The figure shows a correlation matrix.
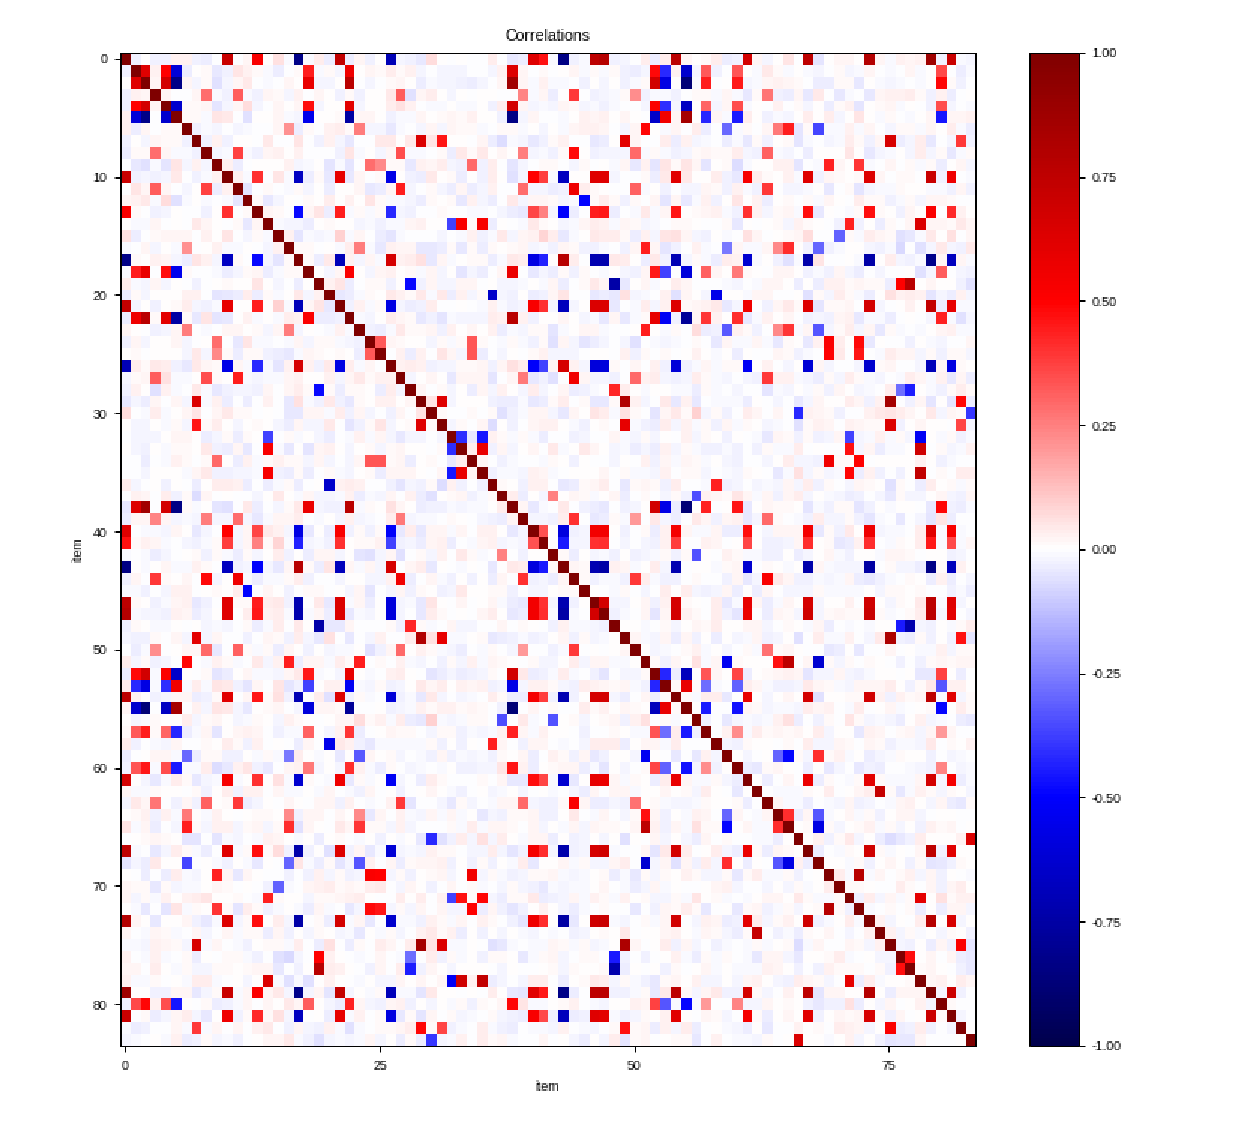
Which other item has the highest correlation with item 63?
44
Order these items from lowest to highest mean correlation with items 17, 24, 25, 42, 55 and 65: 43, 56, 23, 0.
0, 56, 23, 43
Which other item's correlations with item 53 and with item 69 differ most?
72
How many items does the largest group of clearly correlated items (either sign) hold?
17
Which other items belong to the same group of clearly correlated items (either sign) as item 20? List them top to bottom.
36, 58
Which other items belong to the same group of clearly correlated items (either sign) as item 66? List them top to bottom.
30, 83
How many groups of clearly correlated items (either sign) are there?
14
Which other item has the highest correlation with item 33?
78
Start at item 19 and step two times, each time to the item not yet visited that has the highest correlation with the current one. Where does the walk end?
76
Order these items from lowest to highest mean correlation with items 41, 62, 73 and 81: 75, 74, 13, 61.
75, 74, 13, 61
